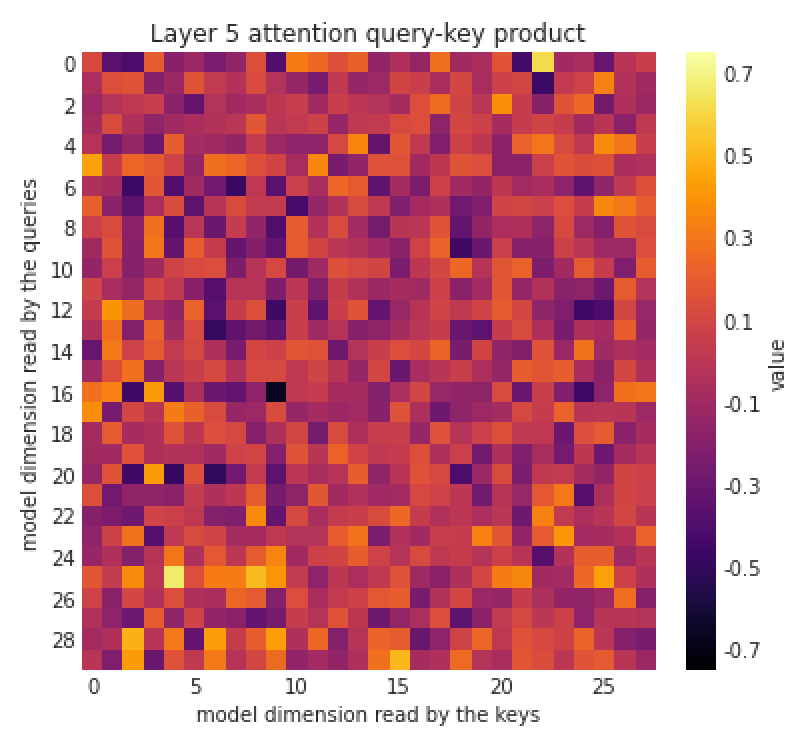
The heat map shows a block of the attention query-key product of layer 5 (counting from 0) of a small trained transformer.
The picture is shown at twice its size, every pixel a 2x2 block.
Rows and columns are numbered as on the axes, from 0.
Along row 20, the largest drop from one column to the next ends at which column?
4
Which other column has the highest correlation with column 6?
9
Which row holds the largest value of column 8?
25
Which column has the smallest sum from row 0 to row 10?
2
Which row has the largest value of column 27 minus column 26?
10
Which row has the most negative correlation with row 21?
18
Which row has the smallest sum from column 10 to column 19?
7
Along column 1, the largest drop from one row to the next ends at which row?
17
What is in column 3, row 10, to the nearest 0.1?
-0.1
